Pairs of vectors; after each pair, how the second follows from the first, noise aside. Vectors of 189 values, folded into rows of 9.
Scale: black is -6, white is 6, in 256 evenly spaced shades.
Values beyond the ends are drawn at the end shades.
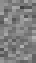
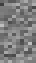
reversed.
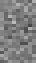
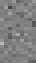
wrapped around, negated, partly zeroed.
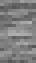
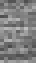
reversed.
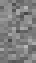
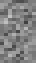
reversed.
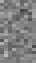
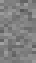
shrunk.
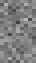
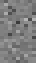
partly zeroed.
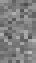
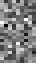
reversed, scaled up.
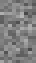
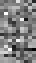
reversed, negated, scaled up.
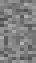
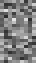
reversed, scaled up.
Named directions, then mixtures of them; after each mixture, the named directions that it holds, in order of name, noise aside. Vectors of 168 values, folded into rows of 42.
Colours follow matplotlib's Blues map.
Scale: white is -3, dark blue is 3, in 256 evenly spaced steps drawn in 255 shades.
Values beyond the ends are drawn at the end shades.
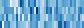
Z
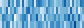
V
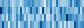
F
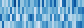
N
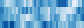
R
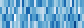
V.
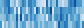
F, R, Z.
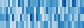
N, V, Z.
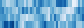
R.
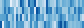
Z.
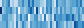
F, V, Z.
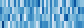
F, N.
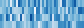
N, Z.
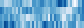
R.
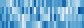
N, R, Z.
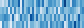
N, V.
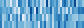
F, N, Z.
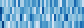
F, N.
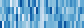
Z.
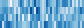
R, Z.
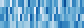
N, V, Z.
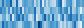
F, N, Z.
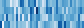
Z.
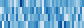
F, N, Z.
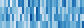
N, V, Z.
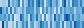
F, N, V.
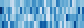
F, R.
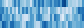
N, R.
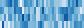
F, R, Z.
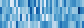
F, N, Z.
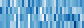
F, V, Z.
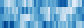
R.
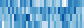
N, R, V.
